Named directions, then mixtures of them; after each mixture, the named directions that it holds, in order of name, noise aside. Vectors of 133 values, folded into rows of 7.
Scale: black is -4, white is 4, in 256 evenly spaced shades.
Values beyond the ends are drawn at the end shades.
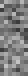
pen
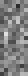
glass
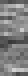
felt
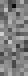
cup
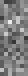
cup, felt, glass.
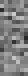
felt, pen.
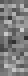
felt, glass, pen.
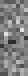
felt, glass.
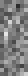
glass.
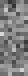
cup, felt.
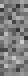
glass, pen.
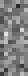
glass.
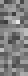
glass, pen.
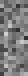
glass, pen.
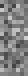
cup, glass, pen.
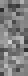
cup, glass, pen.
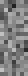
cup.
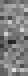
felt, glass.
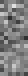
cup, felt, pen.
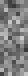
cup, glass.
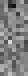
cup.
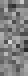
cup, pen.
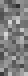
cup, glass.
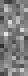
cup, felt, glass.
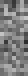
cup, felt, pen.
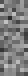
felt, pen.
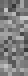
cup, felt, pen.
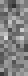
cup, glass.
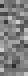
cup, felt, pen.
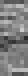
felt.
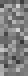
glass, pen.
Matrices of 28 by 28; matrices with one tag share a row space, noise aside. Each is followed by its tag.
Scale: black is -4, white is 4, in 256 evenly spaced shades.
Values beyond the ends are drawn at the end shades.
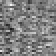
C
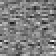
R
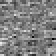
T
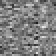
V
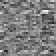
R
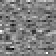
C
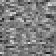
C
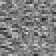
V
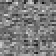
V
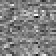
V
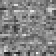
T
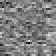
C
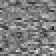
R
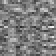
R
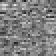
T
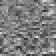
R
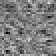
C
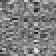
V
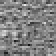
T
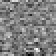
V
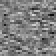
R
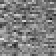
T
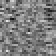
C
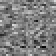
V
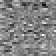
V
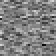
R
